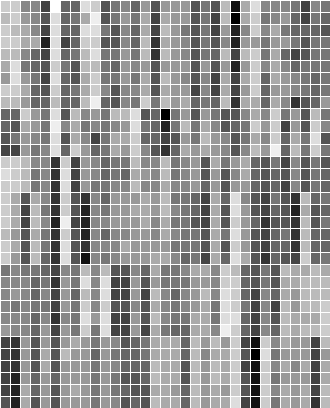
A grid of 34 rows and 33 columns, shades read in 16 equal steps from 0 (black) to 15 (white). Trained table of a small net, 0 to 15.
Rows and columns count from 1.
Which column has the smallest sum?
26
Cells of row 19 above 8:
13
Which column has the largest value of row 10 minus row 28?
6
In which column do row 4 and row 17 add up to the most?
1
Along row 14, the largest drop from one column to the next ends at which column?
8
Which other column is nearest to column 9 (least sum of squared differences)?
23
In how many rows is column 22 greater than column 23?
17
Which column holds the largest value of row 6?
2
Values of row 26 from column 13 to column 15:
5 8 5
